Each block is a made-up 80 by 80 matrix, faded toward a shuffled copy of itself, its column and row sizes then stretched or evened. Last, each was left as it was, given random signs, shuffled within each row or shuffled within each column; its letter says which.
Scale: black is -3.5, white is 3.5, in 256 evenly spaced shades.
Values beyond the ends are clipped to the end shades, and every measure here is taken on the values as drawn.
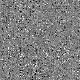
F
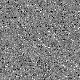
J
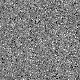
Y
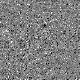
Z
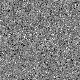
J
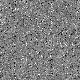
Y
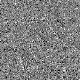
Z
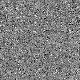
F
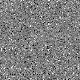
F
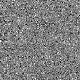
Z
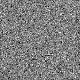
J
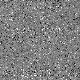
F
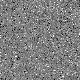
Y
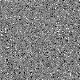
F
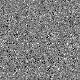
F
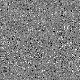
Z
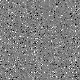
Z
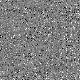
Z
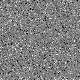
J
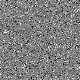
J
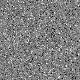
Y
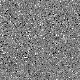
F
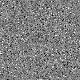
J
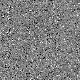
Y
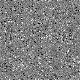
Z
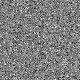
J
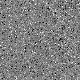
Y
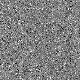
F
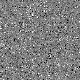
F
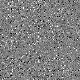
F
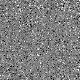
F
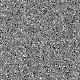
Y
